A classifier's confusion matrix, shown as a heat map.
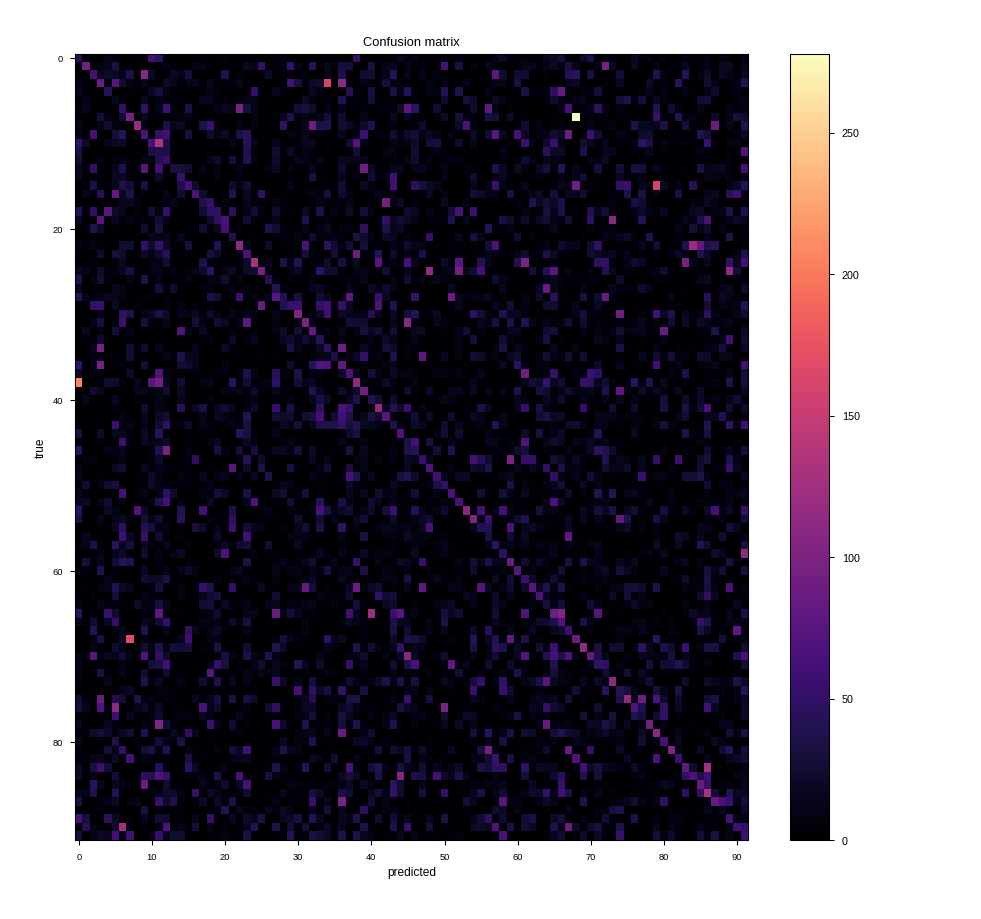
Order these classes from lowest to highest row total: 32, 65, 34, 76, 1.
34, 32, 1, 76, 65
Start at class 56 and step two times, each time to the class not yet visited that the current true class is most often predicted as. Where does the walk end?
90
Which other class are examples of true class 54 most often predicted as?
74
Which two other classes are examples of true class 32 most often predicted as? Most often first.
80, 14
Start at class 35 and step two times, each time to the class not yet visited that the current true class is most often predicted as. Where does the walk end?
59
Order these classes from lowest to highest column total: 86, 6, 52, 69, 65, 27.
52, 69, 27, 6, 65, 86
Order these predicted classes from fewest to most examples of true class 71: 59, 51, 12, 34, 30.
34, 59, 30, 12, 51
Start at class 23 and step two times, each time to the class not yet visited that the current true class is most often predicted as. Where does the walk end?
0
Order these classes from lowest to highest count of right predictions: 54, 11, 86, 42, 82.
11, 82, 42, 54, 86
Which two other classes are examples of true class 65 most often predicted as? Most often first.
40, 66
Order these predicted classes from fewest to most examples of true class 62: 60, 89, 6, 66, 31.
60, 6, 66, 89, 31
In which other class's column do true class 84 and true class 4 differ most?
44
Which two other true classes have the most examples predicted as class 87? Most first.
8, 53
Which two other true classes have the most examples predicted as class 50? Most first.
76, 1
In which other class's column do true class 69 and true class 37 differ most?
61
